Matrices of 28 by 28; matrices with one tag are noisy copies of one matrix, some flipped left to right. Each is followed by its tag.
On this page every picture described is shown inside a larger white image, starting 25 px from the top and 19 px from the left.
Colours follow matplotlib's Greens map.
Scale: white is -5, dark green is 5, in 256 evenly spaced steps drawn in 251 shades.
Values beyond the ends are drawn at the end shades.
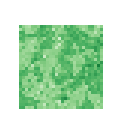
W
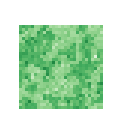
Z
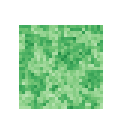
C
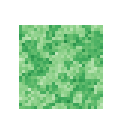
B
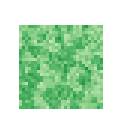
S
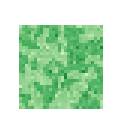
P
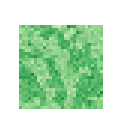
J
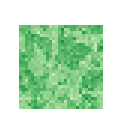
C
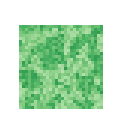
C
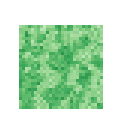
S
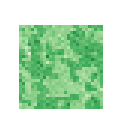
Z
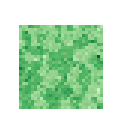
S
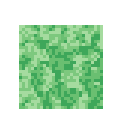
S
